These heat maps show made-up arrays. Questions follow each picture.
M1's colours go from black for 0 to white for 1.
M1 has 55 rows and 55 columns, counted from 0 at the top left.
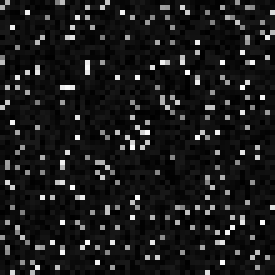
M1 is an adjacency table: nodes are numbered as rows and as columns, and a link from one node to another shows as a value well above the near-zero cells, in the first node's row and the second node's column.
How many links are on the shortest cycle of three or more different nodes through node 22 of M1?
4
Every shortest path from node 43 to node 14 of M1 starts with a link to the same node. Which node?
node 48
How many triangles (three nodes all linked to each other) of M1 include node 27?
3
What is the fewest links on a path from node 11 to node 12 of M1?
2
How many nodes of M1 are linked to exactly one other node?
2
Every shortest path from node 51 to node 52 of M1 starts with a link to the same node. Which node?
node 29
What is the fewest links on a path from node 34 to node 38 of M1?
5
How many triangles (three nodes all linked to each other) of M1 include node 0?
0
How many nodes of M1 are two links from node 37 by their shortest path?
9
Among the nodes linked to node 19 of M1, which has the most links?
node 49
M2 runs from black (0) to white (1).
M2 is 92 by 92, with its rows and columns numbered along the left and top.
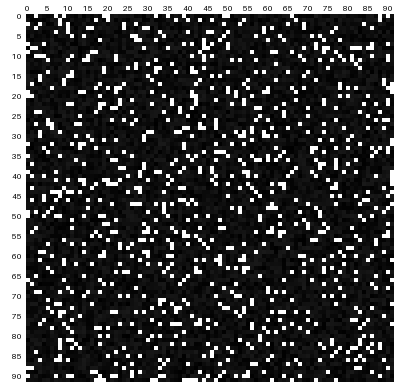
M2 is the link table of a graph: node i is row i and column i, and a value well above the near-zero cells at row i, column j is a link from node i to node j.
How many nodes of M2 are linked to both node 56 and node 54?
1
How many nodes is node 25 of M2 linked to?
7
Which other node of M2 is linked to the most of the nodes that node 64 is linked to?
node 18
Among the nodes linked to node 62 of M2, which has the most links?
node 36
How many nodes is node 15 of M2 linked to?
7
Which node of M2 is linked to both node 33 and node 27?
node 13
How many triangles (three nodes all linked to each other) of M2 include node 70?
3
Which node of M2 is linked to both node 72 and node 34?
node 48
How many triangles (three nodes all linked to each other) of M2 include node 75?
1
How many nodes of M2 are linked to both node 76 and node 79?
3
